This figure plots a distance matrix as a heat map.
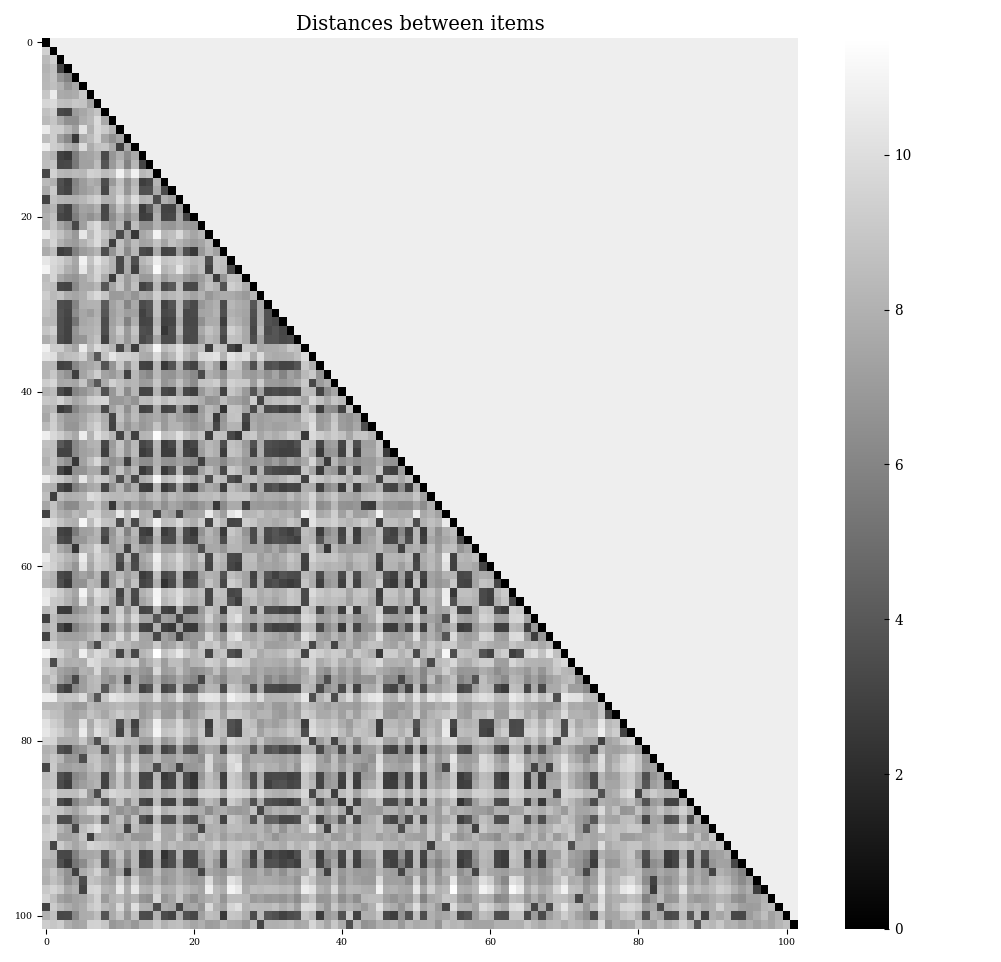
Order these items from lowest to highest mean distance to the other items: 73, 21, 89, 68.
89, 73, 21, 68
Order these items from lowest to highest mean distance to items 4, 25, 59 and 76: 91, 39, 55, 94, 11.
55, 11, 94, 91, 39
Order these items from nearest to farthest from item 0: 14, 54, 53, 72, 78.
54, 53, 14, 72, 78
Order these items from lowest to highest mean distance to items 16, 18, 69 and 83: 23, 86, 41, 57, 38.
57, 86, 38, 23, 41
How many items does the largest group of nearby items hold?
38
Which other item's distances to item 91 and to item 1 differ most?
6
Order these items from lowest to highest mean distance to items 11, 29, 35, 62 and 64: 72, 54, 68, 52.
72, 52, 68, 54
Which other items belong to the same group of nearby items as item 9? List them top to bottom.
23, 27, 43, 44, 53
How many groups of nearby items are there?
12
